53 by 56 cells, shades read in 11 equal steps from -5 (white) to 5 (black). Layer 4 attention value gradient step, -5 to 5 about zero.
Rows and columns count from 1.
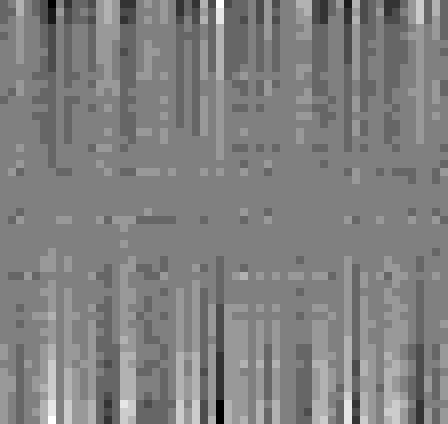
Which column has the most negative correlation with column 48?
2
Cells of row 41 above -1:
36
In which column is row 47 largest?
28
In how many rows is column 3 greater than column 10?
16
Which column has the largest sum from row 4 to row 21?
7
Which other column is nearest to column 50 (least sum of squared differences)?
46
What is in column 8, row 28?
-1
